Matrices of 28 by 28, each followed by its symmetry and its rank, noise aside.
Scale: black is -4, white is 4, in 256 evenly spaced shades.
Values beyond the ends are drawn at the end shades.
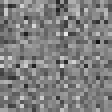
antisymmetric, rank four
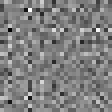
antisymmetric, rank four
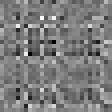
no symmetry, rank two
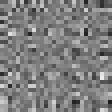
antisymmetric, rank four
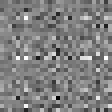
no symmetry, rank three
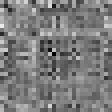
symmetric, rank three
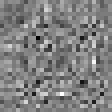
symmetric, rank four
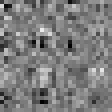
no symmetry, rank three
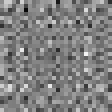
no symmetry, rank four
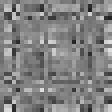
no symmetry, rank two
